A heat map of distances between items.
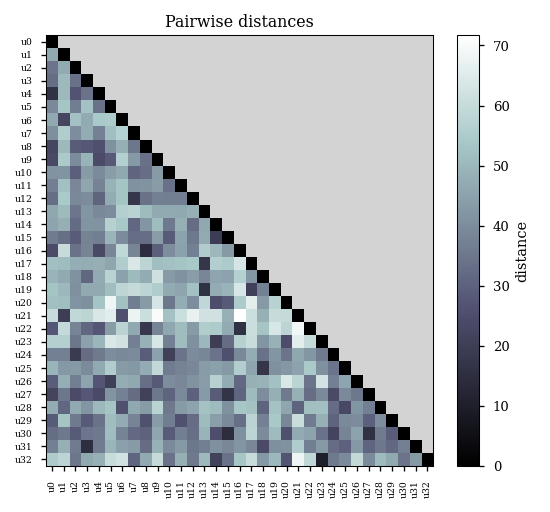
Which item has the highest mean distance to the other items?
u21
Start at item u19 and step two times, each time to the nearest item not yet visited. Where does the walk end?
u17
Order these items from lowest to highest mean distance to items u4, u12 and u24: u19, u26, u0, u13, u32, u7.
u0, u7, u26, u32, u13, u19
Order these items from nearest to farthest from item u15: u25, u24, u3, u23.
u24, u23, u3, u25
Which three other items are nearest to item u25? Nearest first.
u18, u28, u31
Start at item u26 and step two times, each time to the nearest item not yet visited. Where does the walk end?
u9
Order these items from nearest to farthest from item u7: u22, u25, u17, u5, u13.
u25, u22, u5, u13, u17
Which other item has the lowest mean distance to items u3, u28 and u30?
u27
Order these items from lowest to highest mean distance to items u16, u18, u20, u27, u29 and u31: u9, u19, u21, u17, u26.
u26, u9, u19, u17, u21
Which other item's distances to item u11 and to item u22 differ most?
u16
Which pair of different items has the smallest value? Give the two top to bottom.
u23, u32
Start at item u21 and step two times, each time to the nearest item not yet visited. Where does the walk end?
u6
